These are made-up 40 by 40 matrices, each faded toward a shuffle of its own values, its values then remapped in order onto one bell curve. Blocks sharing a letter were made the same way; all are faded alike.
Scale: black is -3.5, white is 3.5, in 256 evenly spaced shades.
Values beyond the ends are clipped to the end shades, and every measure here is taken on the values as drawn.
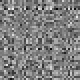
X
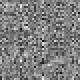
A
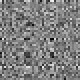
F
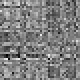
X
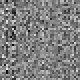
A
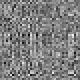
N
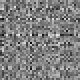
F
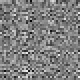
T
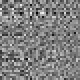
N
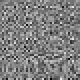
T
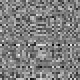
F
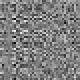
N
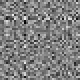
N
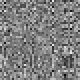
A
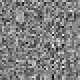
A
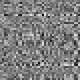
F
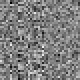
A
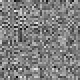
T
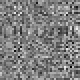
N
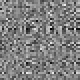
T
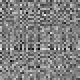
X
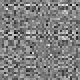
X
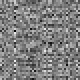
N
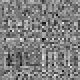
T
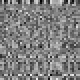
F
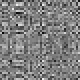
X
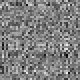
T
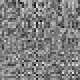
N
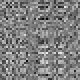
X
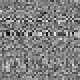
F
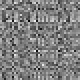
X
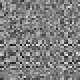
X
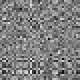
X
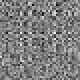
T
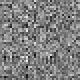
A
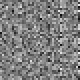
A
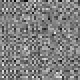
X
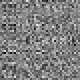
T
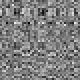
X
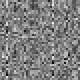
A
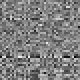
F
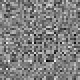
T
